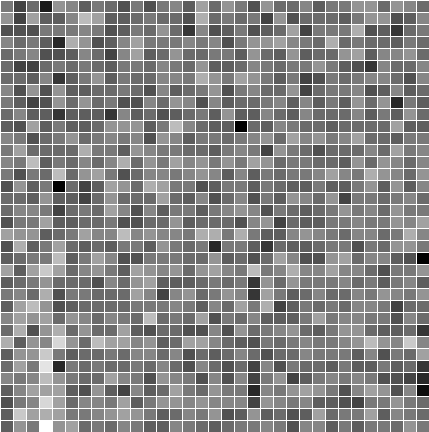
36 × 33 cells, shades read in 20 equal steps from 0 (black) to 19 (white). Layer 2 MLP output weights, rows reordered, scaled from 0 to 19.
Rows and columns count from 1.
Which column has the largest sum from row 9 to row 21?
14
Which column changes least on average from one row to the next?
26
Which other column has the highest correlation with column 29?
8
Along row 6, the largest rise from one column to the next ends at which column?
30
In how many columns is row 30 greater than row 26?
13
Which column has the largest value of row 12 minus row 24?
20
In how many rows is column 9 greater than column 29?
14
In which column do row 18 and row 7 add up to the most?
19
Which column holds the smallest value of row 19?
22
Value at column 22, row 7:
7
